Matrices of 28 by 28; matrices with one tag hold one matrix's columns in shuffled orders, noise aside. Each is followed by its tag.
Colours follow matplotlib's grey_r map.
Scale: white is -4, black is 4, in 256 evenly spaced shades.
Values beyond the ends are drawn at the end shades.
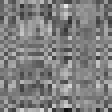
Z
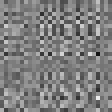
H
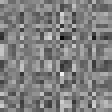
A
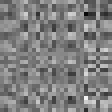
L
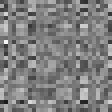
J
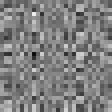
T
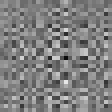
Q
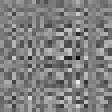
Q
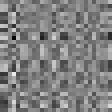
A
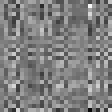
Z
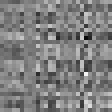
A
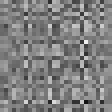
J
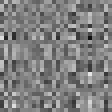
A
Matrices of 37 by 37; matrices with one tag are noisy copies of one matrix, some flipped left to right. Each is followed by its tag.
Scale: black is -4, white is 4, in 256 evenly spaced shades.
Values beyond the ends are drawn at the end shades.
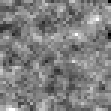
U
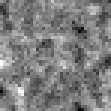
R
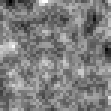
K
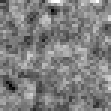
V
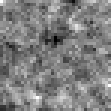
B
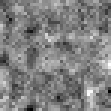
R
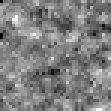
U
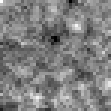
B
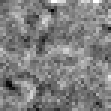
V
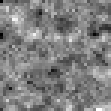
U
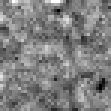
V
